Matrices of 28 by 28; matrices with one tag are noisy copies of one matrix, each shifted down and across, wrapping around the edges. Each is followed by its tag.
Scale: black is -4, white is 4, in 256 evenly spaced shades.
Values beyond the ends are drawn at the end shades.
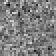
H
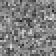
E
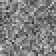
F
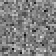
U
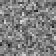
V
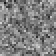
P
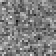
H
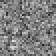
U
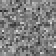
E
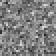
V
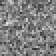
V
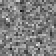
H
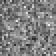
U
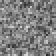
E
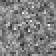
H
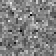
P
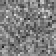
F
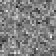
V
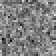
H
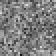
F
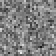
U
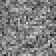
E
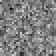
U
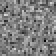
U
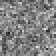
H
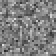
U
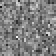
U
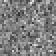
H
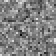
E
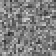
U
